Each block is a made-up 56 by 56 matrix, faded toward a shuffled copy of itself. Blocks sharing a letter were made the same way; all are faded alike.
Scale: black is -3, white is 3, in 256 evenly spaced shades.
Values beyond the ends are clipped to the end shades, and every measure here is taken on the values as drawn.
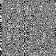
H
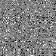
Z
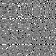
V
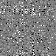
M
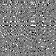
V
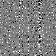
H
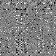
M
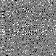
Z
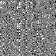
H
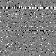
V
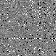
M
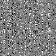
H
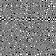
V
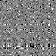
V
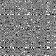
V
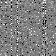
H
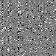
M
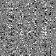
H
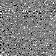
Z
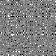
V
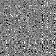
H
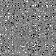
M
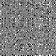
V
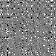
M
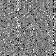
H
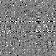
V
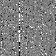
H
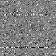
V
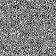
Z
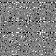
V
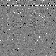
V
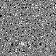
Z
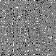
M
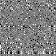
V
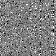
H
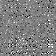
M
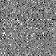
Z
